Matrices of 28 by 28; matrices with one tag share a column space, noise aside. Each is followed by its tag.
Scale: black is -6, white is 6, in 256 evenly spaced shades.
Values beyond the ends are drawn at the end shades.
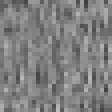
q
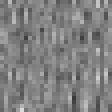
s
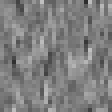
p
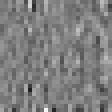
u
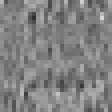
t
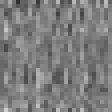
q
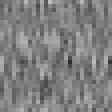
p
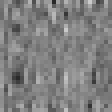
q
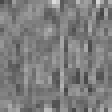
q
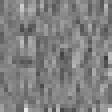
u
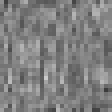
q
